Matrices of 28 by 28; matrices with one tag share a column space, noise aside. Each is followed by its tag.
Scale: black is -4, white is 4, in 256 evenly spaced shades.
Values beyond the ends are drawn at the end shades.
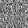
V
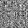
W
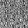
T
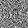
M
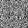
M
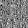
T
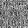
W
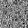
T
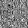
T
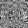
M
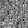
T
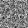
M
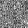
W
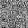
T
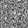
M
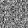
V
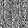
T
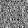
V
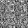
V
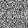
M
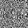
M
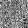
T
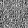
T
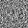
M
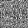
M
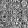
T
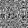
M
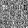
W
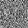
M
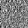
V
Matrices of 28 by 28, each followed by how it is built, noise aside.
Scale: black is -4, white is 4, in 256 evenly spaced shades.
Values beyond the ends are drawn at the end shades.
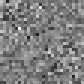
block diagonal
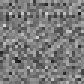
repeating columns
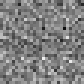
repeating columns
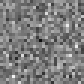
noise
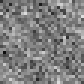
Toeplitz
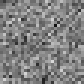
Hankel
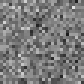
Hankel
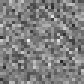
Toeplitz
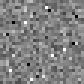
sparse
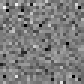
sparse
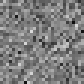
Hankel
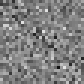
block diagonal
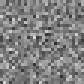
repeating columns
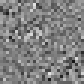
block diagonal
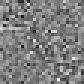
block diagonal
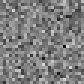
noise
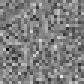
noise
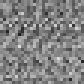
repeating columns
